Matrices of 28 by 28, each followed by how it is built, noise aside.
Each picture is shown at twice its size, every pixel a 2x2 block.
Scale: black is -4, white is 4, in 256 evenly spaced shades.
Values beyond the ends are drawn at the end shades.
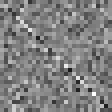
diagonal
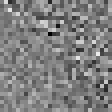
upper triangular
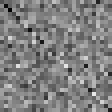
diagonal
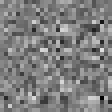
low rank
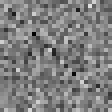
diagonal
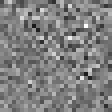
upper triangular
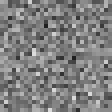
repeating rows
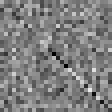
diagonal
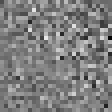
upper triangular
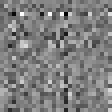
low rank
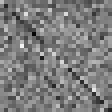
diagonal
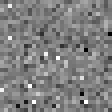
sparse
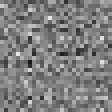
low rank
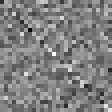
diagonal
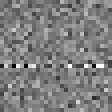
uneven rows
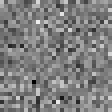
low rank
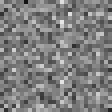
repeating rows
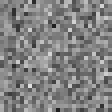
repeating rows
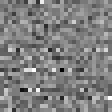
uneven rows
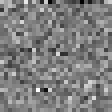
uneven rows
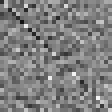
diagonal
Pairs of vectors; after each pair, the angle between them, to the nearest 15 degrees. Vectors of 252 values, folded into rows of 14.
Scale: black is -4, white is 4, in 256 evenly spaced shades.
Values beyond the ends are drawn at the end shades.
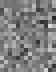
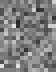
45 degrees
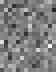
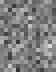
45 degrees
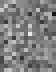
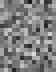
90 degrees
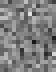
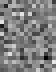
60 degrees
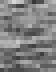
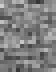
45 degrees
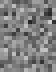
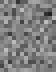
45 degrees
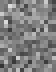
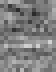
120 degrees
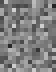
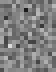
105 degrees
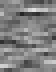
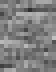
150 degrees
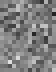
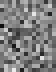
90 degrees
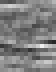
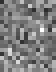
90 degrees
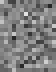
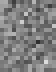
45 degrees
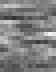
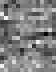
135 degrees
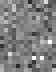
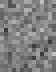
120 degrees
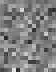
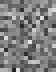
150 degrees
